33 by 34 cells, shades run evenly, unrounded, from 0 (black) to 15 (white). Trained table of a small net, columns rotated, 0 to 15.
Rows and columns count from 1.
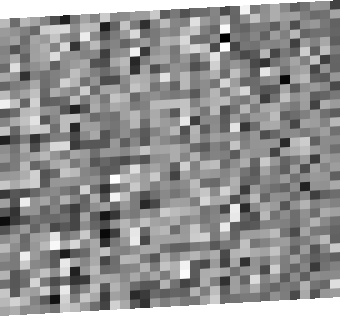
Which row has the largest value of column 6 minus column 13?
15
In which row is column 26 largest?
31
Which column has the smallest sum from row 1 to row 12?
11
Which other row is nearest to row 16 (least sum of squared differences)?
9
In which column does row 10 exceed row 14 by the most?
1
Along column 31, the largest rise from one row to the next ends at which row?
22
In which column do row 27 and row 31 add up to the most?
3
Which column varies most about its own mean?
23
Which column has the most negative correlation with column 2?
18
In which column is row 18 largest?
14
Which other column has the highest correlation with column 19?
4
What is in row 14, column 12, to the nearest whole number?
7
